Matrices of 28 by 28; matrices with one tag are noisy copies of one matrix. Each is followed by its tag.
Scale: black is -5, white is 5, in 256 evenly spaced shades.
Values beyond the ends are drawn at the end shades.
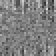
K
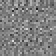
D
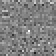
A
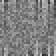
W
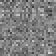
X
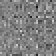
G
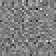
D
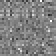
X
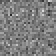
X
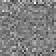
A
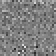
A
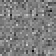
X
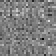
X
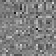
G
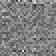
A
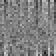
W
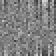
W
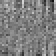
K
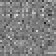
X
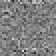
A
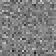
A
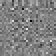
D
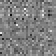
X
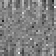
K
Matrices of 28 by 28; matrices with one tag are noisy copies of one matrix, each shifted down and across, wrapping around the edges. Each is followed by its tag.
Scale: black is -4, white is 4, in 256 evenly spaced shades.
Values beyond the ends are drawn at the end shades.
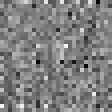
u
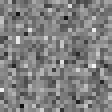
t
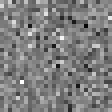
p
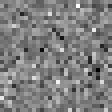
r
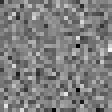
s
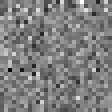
u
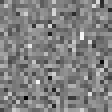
s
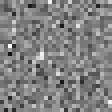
s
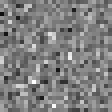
t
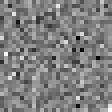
s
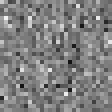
u
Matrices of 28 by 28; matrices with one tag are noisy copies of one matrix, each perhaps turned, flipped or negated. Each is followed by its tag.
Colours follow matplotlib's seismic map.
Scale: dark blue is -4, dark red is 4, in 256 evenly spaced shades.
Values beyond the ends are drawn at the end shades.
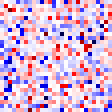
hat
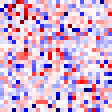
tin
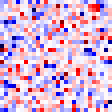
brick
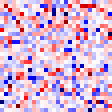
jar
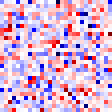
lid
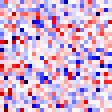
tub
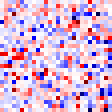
tub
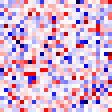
lid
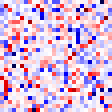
jar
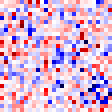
tin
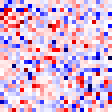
tin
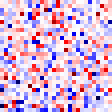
tub
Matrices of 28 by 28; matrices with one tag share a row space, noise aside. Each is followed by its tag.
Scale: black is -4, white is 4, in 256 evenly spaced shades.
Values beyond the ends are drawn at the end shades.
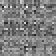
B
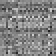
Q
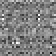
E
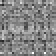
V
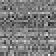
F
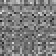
V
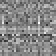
E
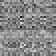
B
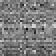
B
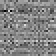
F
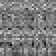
V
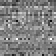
Q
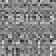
E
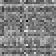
B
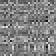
F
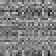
Q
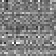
E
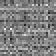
F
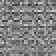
V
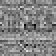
B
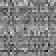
F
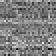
Q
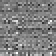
Q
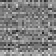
Q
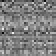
V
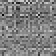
E
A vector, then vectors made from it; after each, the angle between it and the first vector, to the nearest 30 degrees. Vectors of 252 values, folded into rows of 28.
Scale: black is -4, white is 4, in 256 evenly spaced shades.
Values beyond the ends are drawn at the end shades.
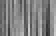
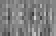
60 degrees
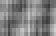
60 degrees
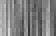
150 degrees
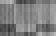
60 degrees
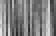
150 degrees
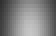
90 degrees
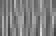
60 degrees
